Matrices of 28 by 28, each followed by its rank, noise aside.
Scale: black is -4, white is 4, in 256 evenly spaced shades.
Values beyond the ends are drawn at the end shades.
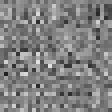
five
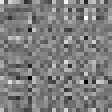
three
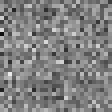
five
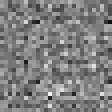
five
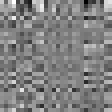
two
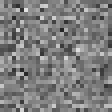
six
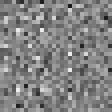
five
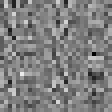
four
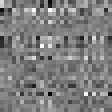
three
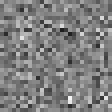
six
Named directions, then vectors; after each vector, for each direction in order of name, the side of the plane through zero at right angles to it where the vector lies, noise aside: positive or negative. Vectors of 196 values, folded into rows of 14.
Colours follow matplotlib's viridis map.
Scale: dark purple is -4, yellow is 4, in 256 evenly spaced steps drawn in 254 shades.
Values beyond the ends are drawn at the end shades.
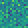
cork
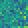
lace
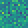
positive, negative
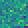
negative, negative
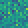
negative, positive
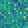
negative, positive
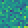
positive, positive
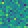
positive, positive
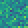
positive, positive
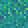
negative, positive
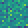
negative, negative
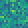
positive, negative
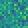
negative, positive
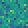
negative, negative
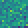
negative, negative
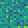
positive, positive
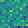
negative, negative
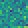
positive, positive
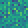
negative, positive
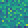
negative, negative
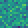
negative, negative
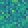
positive, negative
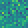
positive, negative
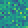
negative, positive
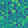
positive, negative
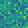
negative, positive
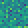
positive, positive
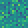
positive, negative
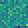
negative, negative
